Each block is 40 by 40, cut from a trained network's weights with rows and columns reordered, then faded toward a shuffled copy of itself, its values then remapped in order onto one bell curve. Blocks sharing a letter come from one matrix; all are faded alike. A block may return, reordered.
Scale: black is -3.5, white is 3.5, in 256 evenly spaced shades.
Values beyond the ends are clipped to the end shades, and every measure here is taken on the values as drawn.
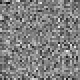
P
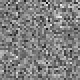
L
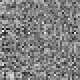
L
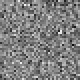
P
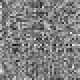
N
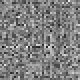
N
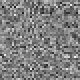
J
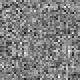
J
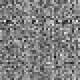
N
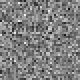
L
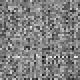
N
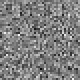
L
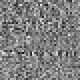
P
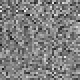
P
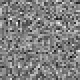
J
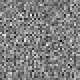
J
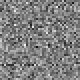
P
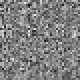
L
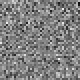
J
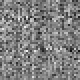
N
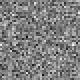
P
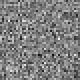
L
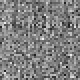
N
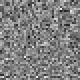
J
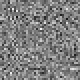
L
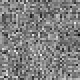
J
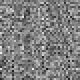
L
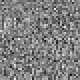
J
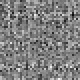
N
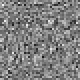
P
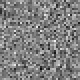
J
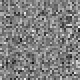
L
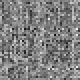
N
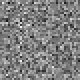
L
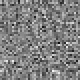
J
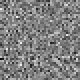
P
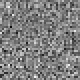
L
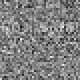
J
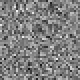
J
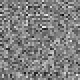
P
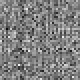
N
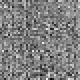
N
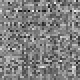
N
